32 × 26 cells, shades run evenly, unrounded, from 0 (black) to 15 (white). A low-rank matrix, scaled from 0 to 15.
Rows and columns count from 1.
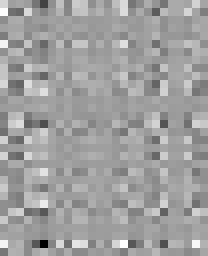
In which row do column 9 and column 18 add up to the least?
31
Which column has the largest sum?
1
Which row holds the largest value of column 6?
26
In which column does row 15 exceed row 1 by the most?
6
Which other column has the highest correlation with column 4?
24
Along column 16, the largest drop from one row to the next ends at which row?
32
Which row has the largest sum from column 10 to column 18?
2
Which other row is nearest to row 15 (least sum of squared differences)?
7
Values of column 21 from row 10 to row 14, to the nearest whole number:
8 12 12 9 10
